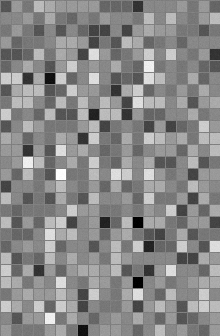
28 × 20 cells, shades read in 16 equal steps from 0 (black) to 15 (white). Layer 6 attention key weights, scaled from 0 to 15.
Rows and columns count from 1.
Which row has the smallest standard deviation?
2
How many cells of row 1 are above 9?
2
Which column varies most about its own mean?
13
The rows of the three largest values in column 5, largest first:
27, 20, 21
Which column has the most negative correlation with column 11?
4
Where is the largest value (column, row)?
6, 15
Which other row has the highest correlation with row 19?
24
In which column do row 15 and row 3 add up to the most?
14
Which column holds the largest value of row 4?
12
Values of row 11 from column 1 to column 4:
5 8 11 9
